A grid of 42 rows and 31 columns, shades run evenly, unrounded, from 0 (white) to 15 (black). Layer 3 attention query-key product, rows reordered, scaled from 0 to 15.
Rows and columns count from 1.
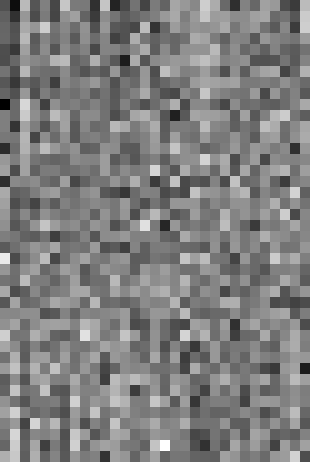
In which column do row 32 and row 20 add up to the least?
29
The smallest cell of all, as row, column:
41, 17
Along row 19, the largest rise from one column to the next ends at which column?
2
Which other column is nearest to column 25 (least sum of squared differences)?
20
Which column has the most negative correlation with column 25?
12
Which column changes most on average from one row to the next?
6
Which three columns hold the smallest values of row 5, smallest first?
22, 15, 3
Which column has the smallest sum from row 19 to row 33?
1
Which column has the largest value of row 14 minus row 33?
30
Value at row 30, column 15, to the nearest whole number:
10
